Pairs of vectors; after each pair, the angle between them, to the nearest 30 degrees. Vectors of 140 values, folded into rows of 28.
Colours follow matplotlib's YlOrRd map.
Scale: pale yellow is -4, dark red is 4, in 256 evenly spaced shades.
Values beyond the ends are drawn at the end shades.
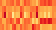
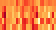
60 degrees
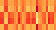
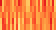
90 degrees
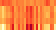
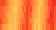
90 degrees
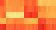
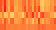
60 degrees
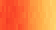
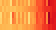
150 degrees
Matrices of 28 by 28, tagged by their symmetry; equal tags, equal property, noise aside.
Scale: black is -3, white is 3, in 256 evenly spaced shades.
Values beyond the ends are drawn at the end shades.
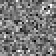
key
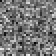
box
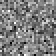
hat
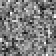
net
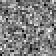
hat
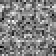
box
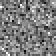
key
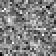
key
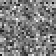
key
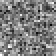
key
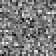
net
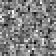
net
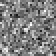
key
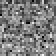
box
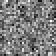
net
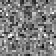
box
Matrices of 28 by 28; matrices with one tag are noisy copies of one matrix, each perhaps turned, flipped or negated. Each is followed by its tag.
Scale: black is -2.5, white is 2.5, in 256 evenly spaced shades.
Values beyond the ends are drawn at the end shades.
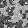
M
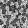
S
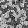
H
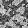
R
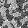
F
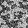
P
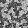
H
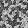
H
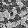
F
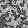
H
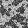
R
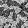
F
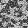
P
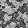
R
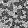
S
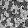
P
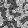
F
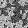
M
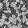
S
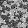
P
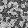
H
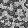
S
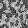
S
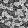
S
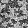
P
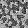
S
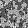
P
